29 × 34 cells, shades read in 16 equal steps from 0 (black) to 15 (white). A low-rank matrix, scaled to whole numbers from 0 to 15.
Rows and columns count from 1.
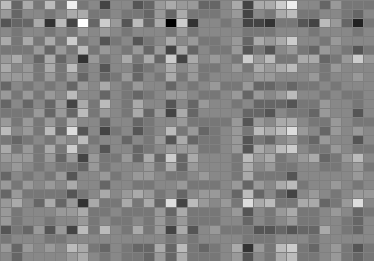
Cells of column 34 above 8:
2
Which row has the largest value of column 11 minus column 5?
3
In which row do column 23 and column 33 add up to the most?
23
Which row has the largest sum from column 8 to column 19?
22
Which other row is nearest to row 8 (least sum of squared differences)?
5
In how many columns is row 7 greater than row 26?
21
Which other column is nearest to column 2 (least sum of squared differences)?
14
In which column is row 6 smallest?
16
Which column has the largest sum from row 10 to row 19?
27
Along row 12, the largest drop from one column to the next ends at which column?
7
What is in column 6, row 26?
9
